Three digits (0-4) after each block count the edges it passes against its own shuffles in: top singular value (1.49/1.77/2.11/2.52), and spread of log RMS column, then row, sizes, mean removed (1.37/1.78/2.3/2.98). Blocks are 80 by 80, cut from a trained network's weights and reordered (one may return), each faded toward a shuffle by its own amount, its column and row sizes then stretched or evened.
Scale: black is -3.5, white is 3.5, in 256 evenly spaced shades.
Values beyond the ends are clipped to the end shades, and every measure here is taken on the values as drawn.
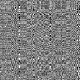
4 3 1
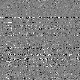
1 1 4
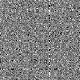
2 2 2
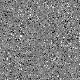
1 2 0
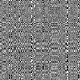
4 4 3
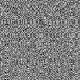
4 1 0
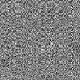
4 1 2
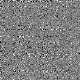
0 2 3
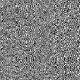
3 3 0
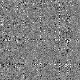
1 3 2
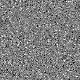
1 0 1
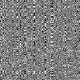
4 4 1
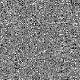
2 2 1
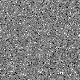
1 0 1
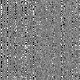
2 4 1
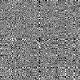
3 2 3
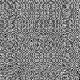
4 0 0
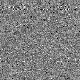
1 1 1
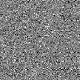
2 0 2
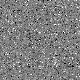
0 0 1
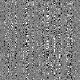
3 4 0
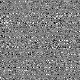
0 1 4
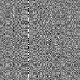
4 3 0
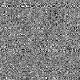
3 0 3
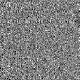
2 1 1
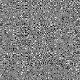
3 2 2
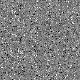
0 2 0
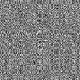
4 2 1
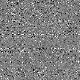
1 1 3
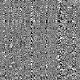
3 4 2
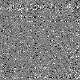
0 2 3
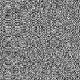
4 0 2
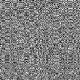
4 0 3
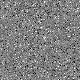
0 1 0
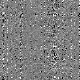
0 4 2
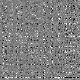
2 3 3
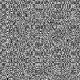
4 0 1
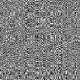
4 4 1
